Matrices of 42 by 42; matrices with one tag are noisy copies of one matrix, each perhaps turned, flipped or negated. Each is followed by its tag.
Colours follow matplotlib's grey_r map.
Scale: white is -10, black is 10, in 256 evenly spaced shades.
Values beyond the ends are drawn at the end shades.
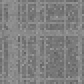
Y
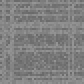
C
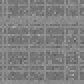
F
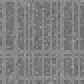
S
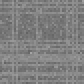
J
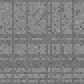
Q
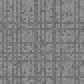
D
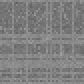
Q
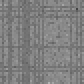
J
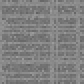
S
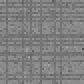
D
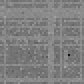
Y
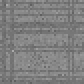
C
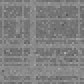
Y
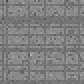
F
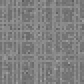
D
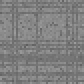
J
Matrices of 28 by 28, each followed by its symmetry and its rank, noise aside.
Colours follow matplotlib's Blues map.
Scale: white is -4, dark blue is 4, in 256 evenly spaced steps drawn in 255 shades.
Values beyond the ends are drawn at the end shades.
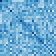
symmetric, rank five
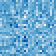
no symmetry, rank four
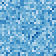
symmetric, rank six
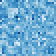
symmetric, rank four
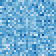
no symmetry, rank six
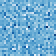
antisymmetric, rank six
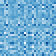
no symmetry, rank four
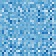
antisymmetric, rank four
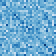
symmetric, rank six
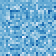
symmetric, rank four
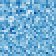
antisymmetric, rank six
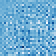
antisymmetric, rank four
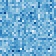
no symmetry, rank six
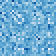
symmetric, rank six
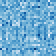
antisymmetric, rank four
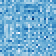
antisymmetric, rank six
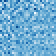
no symmetry, rank five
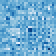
symmetric, rank four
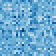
no symmetry, rank five
